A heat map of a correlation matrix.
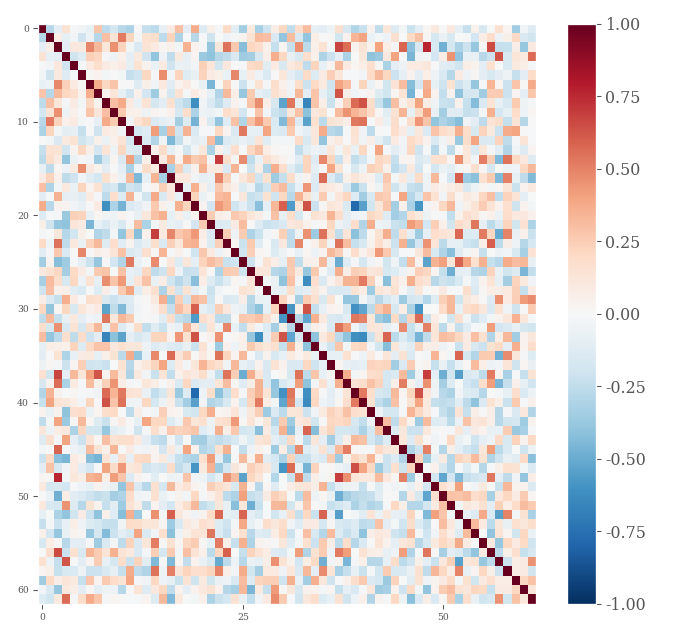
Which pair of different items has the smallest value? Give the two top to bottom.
19, 39
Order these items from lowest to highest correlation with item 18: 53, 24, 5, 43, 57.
57, 5, 24, 53, 43
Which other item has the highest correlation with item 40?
8
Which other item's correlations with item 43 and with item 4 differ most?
33
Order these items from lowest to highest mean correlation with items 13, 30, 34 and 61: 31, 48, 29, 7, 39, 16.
16, 39, 31, 48, 7, 29
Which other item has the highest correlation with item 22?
14
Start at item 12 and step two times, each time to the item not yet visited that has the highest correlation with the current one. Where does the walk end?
21
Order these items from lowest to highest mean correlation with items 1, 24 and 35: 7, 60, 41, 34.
60, 7, 34, 41
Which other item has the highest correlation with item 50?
25
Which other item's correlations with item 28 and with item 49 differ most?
10
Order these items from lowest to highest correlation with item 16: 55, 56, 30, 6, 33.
30, 6, 33, 55, 56
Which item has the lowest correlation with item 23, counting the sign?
46
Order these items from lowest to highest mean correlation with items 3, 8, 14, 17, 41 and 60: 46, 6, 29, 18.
18, 46, 6, 29
